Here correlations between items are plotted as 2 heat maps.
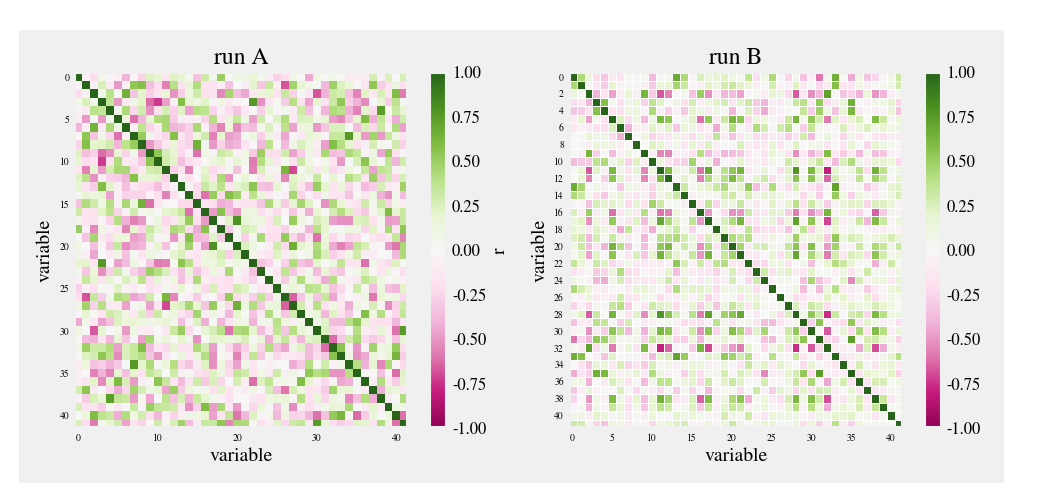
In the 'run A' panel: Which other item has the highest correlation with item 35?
29
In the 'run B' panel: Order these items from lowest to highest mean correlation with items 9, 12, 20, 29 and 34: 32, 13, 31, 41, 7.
32, 7, 13, 41, 31
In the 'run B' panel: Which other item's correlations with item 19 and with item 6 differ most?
13
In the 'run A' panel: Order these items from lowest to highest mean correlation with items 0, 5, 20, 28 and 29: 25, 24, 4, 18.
4, 18, 24, 25
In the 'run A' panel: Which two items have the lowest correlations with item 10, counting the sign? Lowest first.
3, 22
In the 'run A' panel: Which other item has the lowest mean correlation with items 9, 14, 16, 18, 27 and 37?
6
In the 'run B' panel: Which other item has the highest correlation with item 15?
10
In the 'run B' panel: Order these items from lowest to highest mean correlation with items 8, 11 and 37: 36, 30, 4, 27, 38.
4, 36, 27, 30, 38
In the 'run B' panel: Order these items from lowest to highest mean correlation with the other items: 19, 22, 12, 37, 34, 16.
16, 37, 34, 22, 12, 19
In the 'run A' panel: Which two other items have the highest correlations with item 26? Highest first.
11, 19
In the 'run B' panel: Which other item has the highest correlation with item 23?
6
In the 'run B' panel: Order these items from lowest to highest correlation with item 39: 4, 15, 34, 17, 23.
4, 23, 34, 15, 17
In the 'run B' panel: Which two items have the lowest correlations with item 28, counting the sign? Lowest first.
32, 2
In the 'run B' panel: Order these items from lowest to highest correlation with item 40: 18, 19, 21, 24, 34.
24, 18, 21, 34, 19
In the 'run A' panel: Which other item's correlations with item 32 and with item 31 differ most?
8
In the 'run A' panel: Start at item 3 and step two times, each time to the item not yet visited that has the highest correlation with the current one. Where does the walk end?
13
